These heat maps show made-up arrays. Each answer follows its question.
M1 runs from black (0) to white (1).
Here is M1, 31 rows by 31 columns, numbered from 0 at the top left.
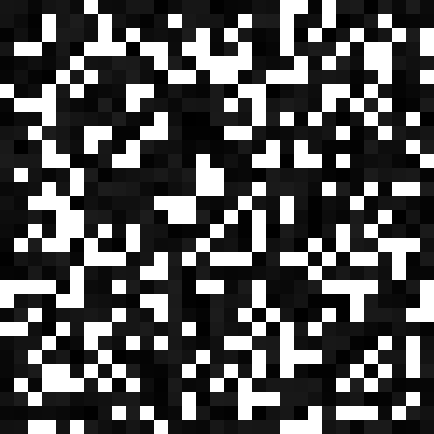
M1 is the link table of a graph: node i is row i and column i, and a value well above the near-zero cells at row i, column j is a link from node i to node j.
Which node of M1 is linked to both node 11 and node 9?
node 24
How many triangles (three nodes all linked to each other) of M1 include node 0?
2
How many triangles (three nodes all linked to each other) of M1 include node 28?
4
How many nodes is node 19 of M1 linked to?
5
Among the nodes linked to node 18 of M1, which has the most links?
node 20
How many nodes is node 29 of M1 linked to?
9
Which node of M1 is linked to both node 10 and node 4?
node 21
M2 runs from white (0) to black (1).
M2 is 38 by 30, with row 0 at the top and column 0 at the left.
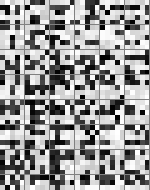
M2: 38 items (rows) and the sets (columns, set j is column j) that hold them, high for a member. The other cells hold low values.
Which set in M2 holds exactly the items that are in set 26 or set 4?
0
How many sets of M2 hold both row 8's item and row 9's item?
3
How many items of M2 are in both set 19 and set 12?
5
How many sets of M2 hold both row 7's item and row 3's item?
1
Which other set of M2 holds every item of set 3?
11
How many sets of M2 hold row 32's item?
9
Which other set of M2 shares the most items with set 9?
10
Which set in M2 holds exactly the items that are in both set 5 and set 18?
13
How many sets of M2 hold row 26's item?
8
